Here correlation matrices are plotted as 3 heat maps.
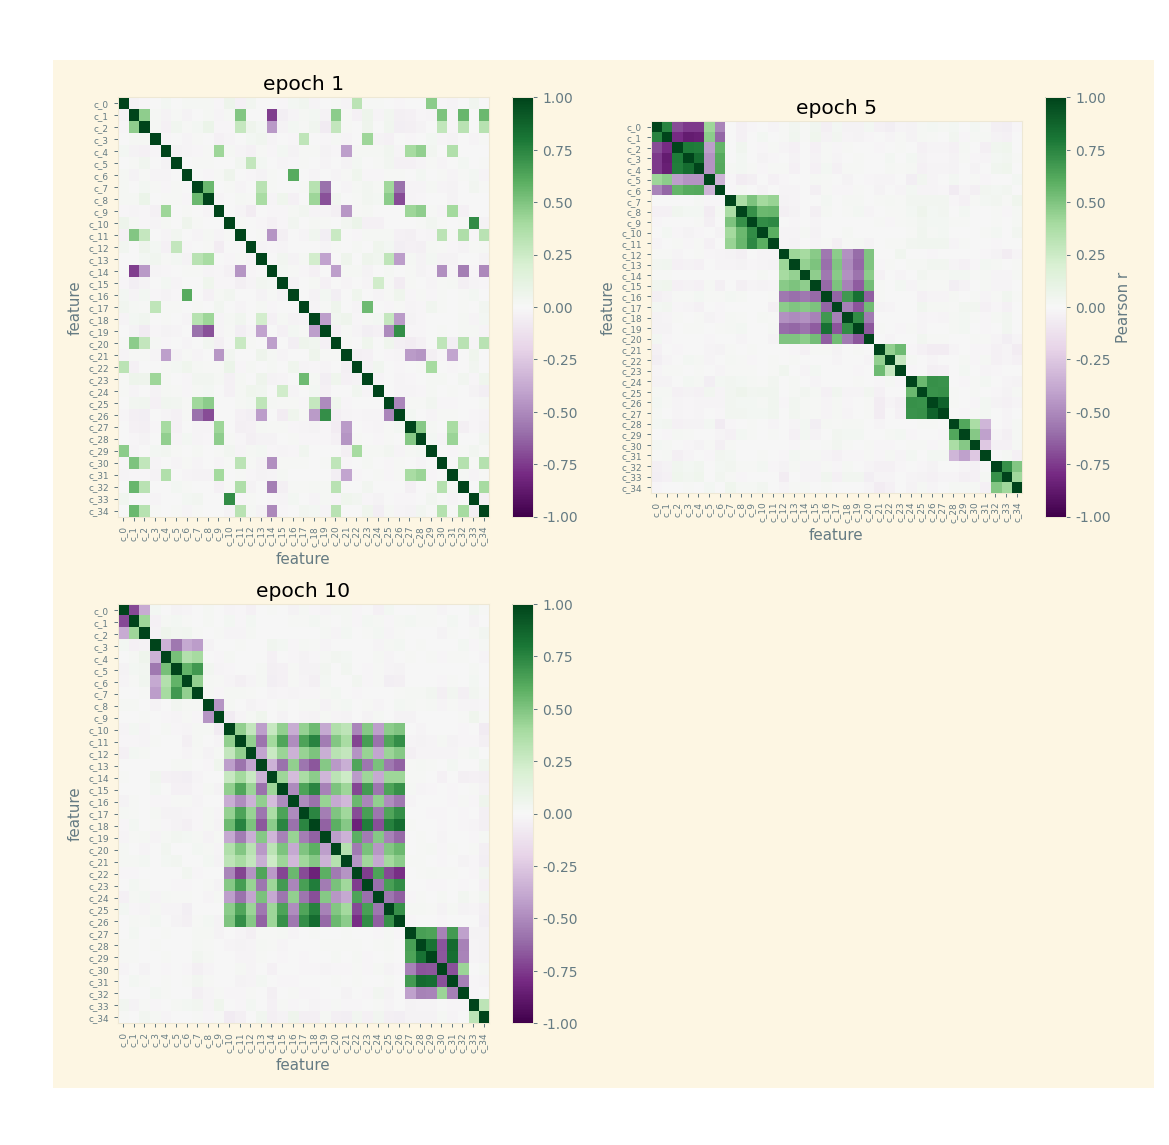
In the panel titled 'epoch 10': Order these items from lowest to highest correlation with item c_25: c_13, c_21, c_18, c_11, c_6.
c_13, c_6, c_21, c_11, c_18
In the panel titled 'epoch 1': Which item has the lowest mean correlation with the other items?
c_14
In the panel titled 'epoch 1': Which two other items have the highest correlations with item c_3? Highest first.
c_23, c_17
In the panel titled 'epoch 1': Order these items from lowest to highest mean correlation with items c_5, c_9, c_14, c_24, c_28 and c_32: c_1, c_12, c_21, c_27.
c_21, c_1, c_12, c_27
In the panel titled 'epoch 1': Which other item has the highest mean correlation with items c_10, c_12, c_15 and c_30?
c_33
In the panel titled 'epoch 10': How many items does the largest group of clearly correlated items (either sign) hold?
17
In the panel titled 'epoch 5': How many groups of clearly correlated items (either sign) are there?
7
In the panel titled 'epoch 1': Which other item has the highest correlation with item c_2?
c_1
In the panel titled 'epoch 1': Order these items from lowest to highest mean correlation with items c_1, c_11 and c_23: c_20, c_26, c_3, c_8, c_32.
c_26, c_8, c_3, c_20, c_32
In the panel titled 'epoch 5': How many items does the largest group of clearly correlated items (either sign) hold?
9
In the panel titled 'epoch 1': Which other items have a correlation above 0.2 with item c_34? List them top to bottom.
c_1, c_2, c_11, c_20, c_30, c_32
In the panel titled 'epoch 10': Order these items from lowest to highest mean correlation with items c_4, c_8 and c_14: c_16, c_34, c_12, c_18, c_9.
c_9, c_16, c_34, c_12, c_18
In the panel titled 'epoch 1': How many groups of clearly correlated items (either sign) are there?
9
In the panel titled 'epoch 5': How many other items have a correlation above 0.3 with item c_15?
5
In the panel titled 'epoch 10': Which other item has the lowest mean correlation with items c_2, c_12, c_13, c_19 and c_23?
c_0
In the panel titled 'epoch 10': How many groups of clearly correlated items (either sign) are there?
6
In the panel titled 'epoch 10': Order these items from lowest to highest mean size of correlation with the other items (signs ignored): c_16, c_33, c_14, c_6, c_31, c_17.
c_33, c_6, c_31, c_14, c_16, c_17
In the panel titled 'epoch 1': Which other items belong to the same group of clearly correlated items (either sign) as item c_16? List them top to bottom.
c_6
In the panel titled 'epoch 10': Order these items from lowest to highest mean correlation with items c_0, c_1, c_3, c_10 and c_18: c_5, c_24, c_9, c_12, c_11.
c_24, c_5, c_9, c_12, c_11
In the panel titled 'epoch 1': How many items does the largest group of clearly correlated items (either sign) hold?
8
